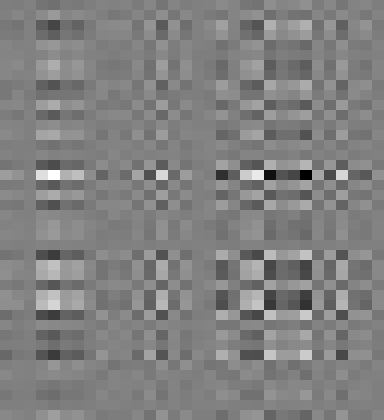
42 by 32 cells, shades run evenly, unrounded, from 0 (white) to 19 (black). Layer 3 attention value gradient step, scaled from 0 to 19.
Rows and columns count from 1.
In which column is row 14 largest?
26
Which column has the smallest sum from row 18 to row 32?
5
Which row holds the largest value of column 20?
18
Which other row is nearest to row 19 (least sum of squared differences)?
29
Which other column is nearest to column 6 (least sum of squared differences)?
27
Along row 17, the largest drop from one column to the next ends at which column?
23
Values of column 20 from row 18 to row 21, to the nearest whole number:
12 9 10 9
